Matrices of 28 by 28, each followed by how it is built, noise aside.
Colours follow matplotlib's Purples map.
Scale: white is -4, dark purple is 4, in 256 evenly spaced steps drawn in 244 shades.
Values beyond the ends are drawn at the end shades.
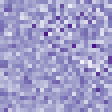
upper triangular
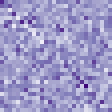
diagonal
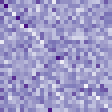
diagonal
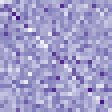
diagonal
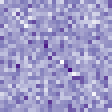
diagonal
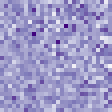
upper triangular
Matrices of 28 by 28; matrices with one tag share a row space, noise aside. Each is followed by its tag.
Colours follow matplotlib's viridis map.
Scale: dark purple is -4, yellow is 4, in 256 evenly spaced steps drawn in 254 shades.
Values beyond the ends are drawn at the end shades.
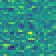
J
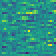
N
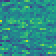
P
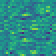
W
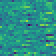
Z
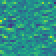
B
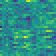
Z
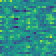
Z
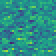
J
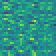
J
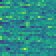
P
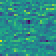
Z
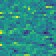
Z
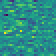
J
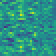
J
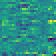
N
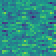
N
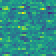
P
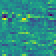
N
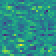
J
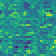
Z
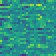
P
